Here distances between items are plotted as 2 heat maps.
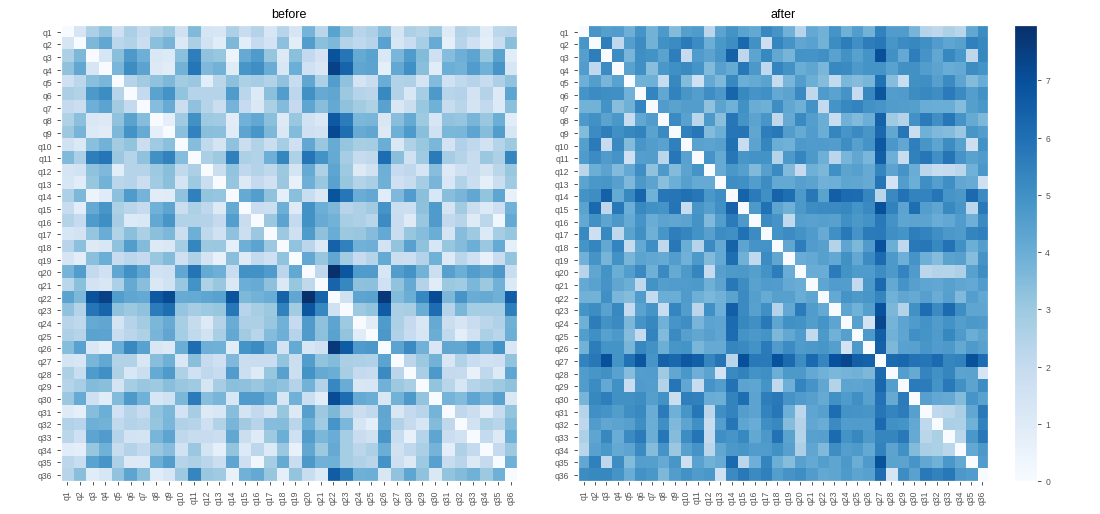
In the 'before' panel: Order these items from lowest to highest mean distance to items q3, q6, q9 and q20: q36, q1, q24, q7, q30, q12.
q36, q30, q1, q12, q7, q24
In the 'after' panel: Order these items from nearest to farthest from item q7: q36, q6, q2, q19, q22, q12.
q22, q12, q2, q19, q36, q6
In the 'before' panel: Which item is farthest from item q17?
q20
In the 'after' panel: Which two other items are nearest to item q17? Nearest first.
q2, q4
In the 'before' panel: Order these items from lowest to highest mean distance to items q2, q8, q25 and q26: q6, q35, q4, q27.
q4, q27, q35, q6
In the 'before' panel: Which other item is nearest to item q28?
q33
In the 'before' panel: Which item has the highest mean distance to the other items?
q22
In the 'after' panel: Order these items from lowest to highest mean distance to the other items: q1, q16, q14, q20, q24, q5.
q5, q1, q20, q16, q24, q14
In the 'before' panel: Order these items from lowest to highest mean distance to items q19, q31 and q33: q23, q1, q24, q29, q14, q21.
q1, q24, q29, q23, q21, q14
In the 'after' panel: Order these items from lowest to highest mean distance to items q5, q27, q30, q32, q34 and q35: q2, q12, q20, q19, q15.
q12, q20, q19, q15, q2
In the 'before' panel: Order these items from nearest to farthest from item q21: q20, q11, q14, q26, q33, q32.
q14, q26, q20, q32, q33, q11
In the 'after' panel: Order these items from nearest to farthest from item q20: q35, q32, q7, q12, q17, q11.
q12, q32, q7, q35, q17, q11
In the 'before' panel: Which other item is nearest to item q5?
q12
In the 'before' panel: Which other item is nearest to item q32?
q25
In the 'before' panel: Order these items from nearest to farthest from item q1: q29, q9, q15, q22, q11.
q15, q29, q9, q11, q22
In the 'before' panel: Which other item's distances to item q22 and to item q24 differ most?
q29
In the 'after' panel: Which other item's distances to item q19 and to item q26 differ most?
q24
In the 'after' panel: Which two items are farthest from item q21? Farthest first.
q27, q14
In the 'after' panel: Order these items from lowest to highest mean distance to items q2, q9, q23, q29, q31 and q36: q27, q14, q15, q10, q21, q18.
q18, q21, q10, q15, q14, q27
